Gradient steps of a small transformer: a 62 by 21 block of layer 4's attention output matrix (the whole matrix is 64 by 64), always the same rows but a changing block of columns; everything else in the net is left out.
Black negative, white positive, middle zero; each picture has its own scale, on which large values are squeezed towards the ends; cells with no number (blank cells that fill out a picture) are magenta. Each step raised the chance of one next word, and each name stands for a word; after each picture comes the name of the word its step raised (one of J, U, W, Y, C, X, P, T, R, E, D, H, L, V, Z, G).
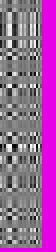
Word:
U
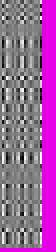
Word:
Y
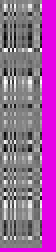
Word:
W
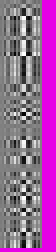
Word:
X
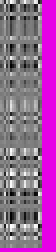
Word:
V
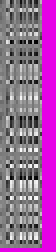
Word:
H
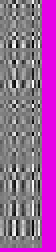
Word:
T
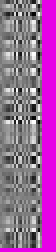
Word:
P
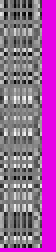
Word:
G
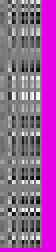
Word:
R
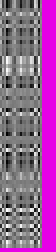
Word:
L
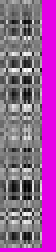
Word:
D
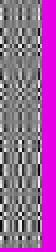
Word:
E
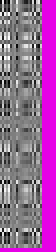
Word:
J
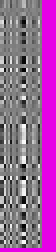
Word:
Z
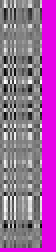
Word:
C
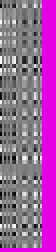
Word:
Z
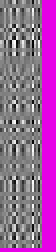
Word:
H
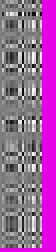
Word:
P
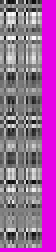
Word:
J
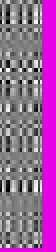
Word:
D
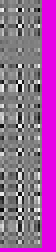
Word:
C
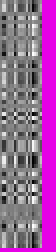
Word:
X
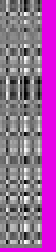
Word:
R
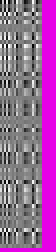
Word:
J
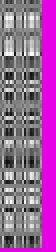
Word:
X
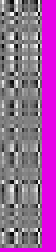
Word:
J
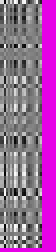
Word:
V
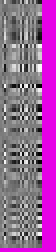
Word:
L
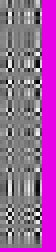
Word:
D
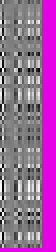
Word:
D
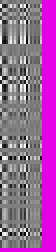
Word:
Y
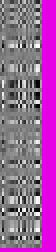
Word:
R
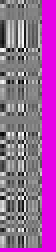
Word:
W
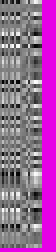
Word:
V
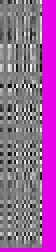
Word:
L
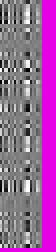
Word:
D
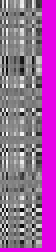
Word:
L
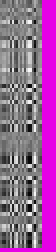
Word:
Z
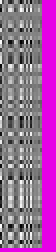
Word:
H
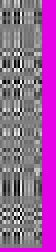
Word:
D
